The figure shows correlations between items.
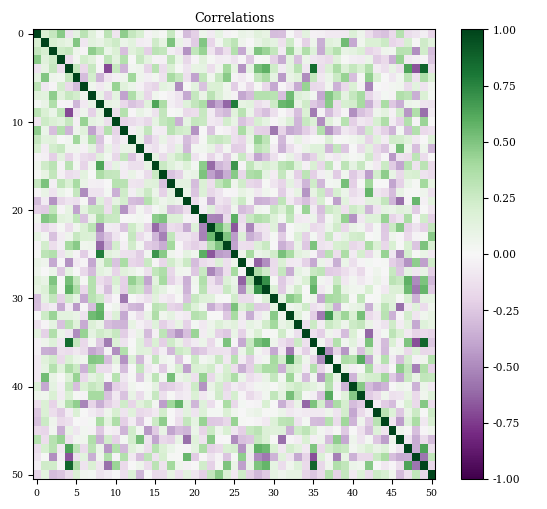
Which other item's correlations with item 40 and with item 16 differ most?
21
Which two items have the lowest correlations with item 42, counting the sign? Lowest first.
34, 6
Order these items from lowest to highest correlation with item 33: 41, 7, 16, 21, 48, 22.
48, 16, 21, 22, 7, 41
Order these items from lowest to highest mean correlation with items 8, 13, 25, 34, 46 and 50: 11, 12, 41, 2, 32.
11, 12, 41, 32, 2
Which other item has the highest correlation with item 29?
28
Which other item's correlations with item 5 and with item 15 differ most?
8
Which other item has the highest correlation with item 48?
19
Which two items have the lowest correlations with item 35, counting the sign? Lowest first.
48, 9
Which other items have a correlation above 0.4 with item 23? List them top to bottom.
22, 24, 50
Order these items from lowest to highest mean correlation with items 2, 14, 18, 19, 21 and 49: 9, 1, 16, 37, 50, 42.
50, 9, 37, 16, 1, 42
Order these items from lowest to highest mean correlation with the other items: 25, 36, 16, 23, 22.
36, 22, 23, 16, 25
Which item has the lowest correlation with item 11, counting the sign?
30
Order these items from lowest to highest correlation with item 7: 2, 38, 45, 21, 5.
45, 21, 5, 38, 2
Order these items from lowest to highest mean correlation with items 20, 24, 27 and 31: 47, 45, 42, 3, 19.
3, 42, 19, 47, 45
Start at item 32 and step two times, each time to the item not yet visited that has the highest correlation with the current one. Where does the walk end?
41
